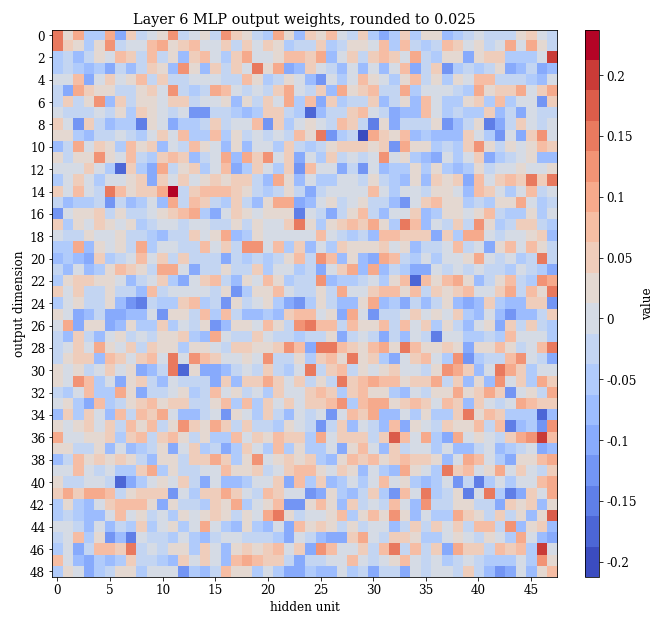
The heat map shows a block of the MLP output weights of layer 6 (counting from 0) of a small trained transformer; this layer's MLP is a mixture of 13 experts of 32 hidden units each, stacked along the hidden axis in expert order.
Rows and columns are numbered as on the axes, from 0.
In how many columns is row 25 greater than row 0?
14
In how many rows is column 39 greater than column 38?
17
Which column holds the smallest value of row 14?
24
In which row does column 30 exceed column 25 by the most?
21
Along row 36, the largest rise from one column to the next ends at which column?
38
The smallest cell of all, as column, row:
29, 9
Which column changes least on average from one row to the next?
1
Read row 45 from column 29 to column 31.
0.1 0 -0.025
